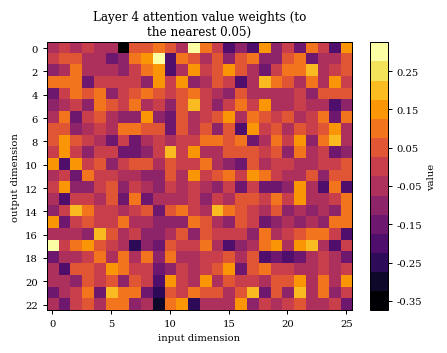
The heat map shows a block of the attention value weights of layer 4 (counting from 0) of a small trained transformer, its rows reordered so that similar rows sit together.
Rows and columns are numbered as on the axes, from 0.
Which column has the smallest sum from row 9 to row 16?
9
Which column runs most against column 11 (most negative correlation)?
12
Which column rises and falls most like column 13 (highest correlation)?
23
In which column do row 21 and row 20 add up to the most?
21
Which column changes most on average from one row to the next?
18
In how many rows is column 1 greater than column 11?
6
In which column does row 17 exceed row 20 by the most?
0
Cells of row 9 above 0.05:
4
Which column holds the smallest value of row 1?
10
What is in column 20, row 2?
0.1
